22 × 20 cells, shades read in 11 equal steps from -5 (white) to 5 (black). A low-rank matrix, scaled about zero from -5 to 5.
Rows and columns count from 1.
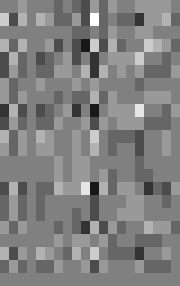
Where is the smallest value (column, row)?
11, 2
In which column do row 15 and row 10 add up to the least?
10
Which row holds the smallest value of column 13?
4
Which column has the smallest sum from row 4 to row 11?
16
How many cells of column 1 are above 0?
8
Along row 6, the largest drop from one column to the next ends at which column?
12
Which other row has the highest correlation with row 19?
14
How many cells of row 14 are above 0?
3
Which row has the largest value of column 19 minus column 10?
15
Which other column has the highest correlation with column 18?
17
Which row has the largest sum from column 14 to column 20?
20
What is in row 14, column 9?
-1
